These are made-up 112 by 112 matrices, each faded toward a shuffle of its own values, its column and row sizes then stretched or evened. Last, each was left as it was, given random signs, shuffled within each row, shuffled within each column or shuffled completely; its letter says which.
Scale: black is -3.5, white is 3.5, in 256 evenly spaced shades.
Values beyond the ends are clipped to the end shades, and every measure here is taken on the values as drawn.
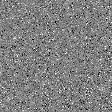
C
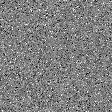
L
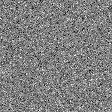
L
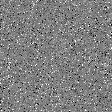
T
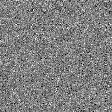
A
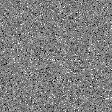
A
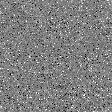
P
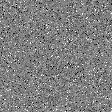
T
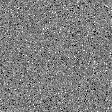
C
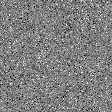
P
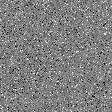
L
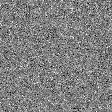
P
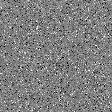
T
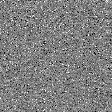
A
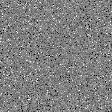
A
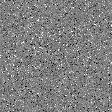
T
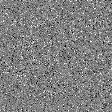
C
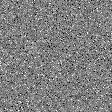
L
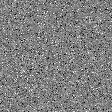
L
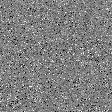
P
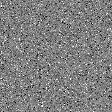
T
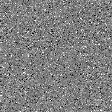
A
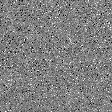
P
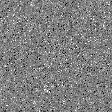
A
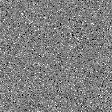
A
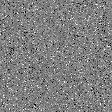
T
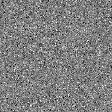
A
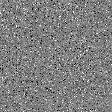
C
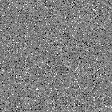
A
